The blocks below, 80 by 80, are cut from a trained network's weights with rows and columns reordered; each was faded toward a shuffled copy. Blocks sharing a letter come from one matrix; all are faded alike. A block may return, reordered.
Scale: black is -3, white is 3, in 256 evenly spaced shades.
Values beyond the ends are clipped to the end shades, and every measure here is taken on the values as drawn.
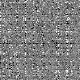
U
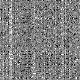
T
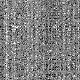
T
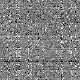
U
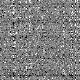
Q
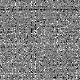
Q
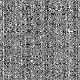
T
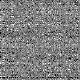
Q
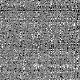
Q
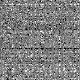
U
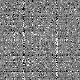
U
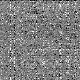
Q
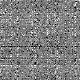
U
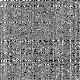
T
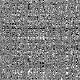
Q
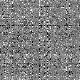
Q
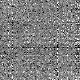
Q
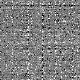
Q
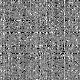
T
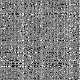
T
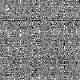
Q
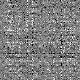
U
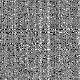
T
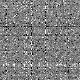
U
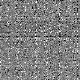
Q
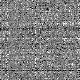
U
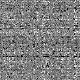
U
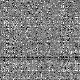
U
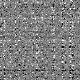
Q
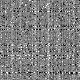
T
